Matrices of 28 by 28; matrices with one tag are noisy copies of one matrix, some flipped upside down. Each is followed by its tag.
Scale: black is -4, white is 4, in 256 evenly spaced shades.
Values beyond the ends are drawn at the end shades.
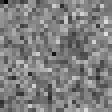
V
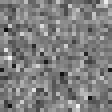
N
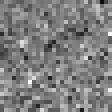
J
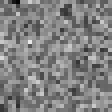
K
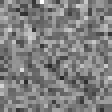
J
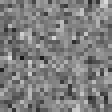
N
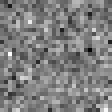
N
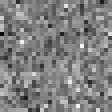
J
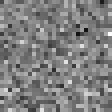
J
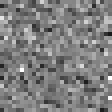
J
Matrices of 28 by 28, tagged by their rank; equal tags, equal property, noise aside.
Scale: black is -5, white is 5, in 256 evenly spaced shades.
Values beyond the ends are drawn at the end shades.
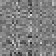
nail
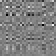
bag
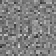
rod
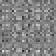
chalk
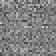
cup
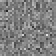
cup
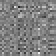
chalk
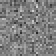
rod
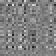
bag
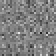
nail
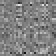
chalk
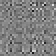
chalk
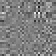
chalk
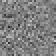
rod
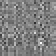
nail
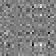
nail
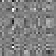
chalk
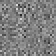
rod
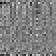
chalk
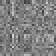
nail
